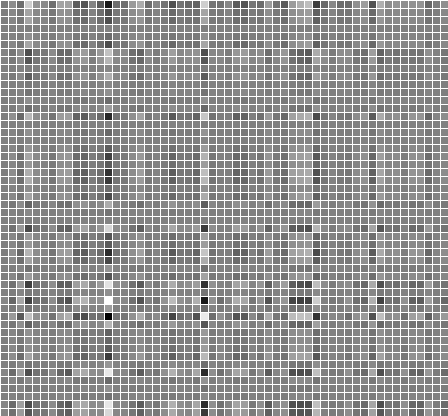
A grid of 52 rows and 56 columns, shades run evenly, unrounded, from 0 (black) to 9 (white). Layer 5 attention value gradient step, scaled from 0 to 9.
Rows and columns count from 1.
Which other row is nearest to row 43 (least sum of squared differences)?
17
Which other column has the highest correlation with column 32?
28
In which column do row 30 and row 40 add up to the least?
14
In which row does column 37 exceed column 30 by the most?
40
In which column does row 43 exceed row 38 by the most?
26
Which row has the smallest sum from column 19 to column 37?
1
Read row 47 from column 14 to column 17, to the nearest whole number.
8 5 5 4
